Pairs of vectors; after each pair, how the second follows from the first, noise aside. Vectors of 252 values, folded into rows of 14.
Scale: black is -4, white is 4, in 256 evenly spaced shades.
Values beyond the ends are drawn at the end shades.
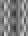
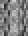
negated.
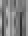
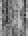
reversed.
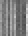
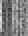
reversed.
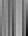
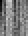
reversed.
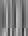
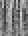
reversed.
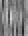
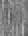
negated, shrunk.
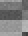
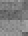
shrunk.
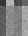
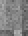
reversed, shrunk.
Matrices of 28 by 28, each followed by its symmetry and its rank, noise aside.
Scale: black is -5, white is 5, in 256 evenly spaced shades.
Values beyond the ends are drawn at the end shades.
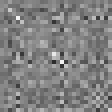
symmetric, rank three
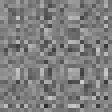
symmetric, rank three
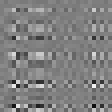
no symmetry, rank one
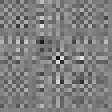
symmetric, rank two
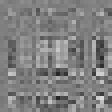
no symmetry, rank two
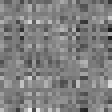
antisymmetric, rank two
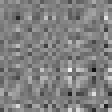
symmetric, rank two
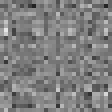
no symmetry, rank three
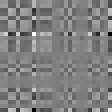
symmetric, rank one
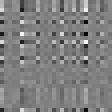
no symmetry, rank one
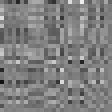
antisymmetric, rank two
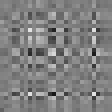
symmetric, rank one
